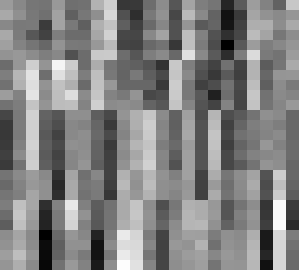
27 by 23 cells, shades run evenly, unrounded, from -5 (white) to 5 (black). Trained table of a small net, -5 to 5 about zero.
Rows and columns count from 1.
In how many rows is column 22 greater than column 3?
13
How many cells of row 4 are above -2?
20
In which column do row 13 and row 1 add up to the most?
18
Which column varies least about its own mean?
7
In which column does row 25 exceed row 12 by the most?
21
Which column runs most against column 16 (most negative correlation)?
4
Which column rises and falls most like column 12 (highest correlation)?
17
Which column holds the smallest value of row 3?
9
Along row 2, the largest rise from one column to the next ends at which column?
10
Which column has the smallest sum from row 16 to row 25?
22
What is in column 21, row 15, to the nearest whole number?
-1
